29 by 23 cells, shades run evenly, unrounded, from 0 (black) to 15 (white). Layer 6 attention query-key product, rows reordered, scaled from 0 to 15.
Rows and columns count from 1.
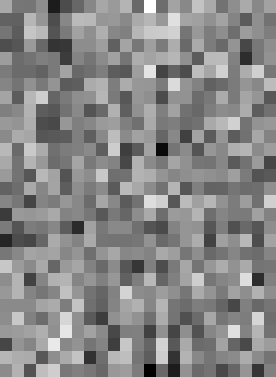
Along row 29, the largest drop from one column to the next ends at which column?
13
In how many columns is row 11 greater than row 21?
12
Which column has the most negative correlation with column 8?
2
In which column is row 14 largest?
9
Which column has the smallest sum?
8
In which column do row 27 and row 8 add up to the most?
4
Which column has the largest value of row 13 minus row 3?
1
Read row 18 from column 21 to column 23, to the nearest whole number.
6 5 8
